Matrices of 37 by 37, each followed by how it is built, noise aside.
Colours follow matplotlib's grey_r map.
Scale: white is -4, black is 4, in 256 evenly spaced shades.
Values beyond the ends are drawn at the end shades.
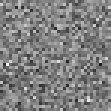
noise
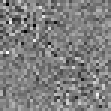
block diagonal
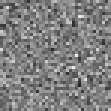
noise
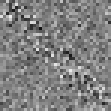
banded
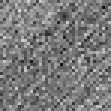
Hankel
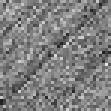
Hankel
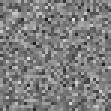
noise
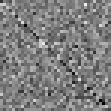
diagonal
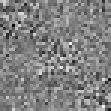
block diagonal
